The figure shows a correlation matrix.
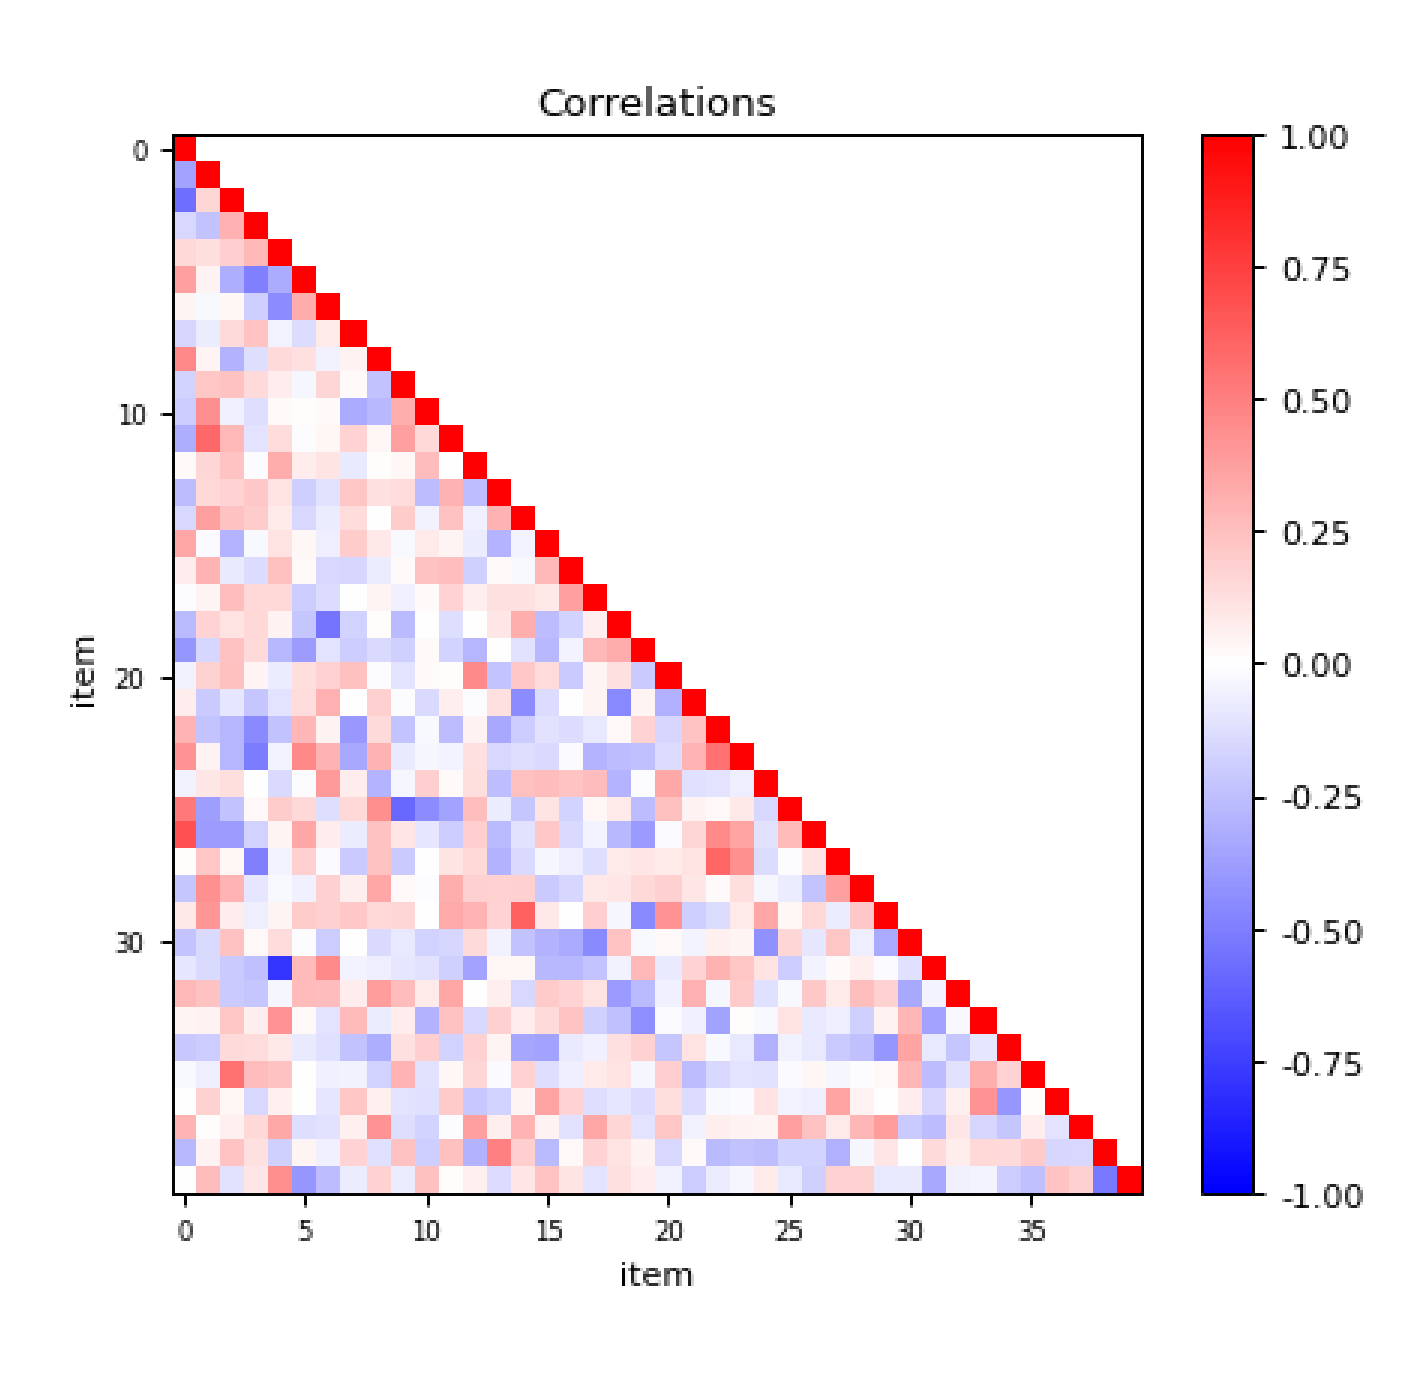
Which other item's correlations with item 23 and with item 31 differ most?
4
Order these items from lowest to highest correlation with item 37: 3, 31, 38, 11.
31, 38, 11, 3
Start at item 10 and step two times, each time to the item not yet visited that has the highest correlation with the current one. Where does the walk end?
11
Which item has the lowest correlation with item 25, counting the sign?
9
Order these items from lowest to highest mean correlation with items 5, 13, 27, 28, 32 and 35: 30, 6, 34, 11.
34, 30, 6, 11
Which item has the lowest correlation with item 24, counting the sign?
30
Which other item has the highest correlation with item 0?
26
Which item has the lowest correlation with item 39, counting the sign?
38
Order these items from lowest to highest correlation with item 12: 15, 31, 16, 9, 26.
31, 16, 15, 9, 26
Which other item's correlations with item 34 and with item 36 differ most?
15
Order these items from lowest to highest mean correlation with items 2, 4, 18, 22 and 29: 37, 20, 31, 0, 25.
31, 0, 25, 20, 37
